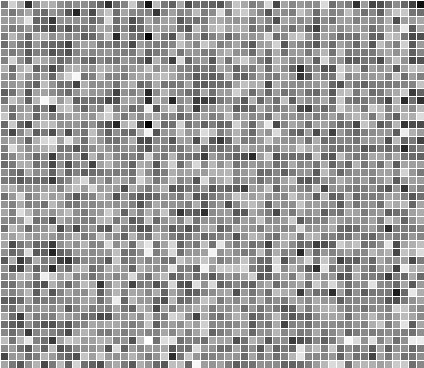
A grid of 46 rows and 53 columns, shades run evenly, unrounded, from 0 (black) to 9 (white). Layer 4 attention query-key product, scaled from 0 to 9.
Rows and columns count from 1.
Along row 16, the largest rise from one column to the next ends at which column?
20
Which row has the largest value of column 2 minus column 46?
19
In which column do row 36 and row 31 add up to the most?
22
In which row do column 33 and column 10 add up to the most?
10
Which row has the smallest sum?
1
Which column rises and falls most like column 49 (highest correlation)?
28
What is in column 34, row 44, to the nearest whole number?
6
